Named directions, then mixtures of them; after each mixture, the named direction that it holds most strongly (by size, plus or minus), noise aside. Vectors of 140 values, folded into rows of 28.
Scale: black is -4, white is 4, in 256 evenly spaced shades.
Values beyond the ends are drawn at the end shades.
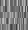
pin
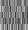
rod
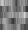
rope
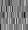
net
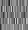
net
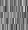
pin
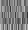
rod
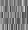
rod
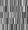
pin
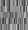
pin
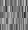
pin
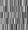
pin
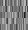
pin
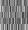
rod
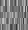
pin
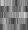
rope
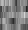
rope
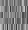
rod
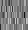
net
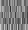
rod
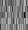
net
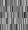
pin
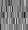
net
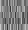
rod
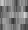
rope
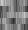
rope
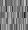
net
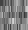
rope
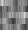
rope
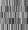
rod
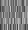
rod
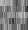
rope
